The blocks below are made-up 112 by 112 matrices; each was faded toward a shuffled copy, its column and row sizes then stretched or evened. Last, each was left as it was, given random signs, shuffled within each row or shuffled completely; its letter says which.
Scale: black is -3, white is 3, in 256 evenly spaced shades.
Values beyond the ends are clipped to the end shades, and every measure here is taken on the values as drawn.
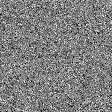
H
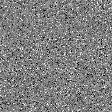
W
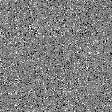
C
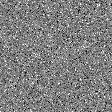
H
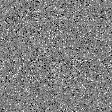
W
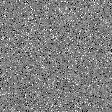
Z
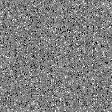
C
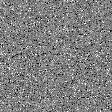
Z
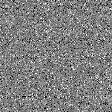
C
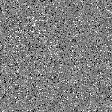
C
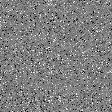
W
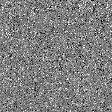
W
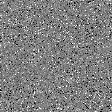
C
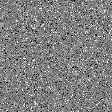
W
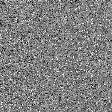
W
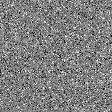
Z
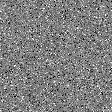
H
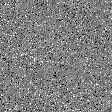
Z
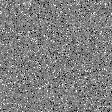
Z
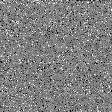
Z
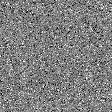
Z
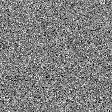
Z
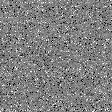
Z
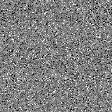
C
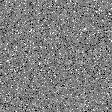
H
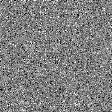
W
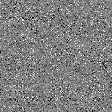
C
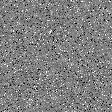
H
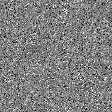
C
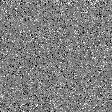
Z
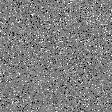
Z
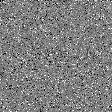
Z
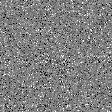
C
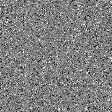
W
